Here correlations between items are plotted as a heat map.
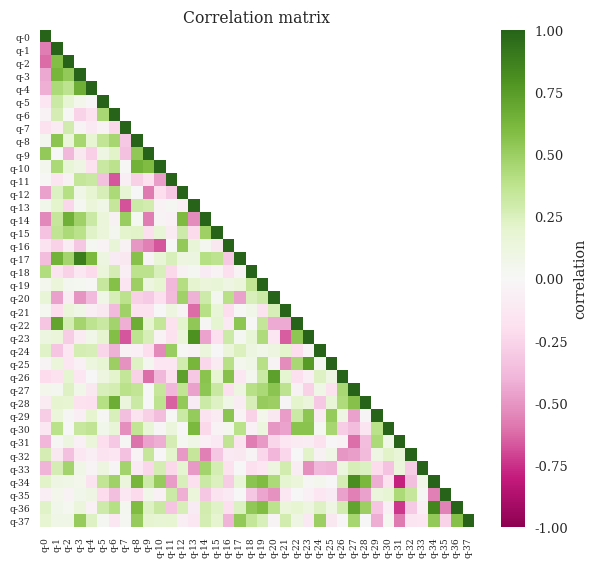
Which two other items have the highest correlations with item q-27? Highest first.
q-34, q-36
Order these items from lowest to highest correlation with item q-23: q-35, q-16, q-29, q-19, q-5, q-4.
q-35, q-4, q-5, q-16, q-19, q-29
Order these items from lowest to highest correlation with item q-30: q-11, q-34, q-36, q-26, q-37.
q-26, q-34, q-36, q-37, q-11
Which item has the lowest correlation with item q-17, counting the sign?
q-20
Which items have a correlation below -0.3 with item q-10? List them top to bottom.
q-11, q-16, q-24, q-26, q-29, q-31
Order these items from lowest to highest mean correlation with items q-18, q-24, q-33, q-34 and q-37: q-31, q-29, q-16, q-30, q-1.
q-31, q-29, q-16, q-30, q-1
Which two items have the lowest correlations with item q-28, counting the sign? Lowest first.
q-11, q-35
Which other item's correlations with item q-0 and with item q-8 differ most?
q-1
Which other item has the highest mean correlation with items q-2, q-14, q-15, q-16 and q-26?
q-12
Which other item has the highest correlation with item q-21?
q-7
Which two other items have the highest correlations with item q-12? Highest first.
q-26, q-14
